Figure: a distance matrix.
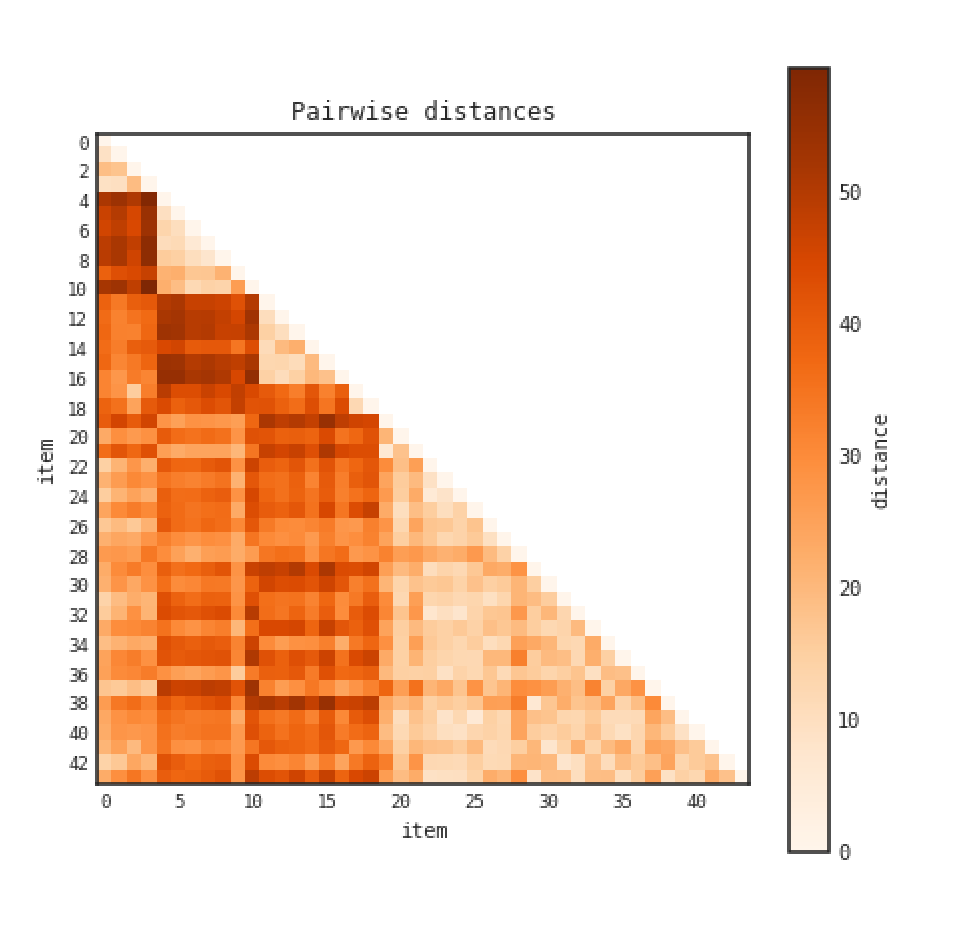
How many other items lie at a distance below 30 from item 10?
7
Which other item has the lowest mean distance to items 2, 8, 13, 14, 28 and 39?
27
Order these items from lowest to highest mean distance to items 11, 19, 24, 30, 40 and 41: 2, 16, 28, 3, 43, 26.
26, 43, 28, 2, 3, 16
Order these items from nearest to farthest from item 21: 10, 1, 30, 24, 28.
30, 24, 28, 10, 1
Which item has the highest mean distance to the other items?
10
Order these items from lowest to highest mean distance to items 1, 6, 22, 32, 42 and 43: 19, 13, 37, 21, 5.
37, 21, 19, 5, 13
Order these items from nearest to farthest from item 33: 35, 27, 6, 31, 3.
31, 27, 35, 6, 3
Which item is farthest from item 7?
3
